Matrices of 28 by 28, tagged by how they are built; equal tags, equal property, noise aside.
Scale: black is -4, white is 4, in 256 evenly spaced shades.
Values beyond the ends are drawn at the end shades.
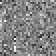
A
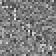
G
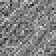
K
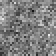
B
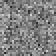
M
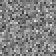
M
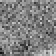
B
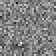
M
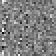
A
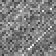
K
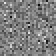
A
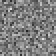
M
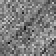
K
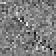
G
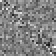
G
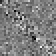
G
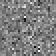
A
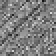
K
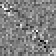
G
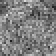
B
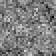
B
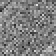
K
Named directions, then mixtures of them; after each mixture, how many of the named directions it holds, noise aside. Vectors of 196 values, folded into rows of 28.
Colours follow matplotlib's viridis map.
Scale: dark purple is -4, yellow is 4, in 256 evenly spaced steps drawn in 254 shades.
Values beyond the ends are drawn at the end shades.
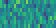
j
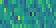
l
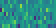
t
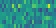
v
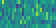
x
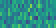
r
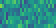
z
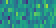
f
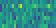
two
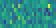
two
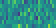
two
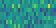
two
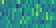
one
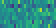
two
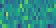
two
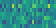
one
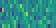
one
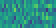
two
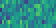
four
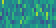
one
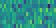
one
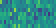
four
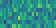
three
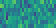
one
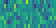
two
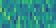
three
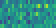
three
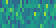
three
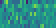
four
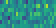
one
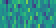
two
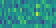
four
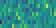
two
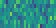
one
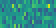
one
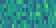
two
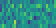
four
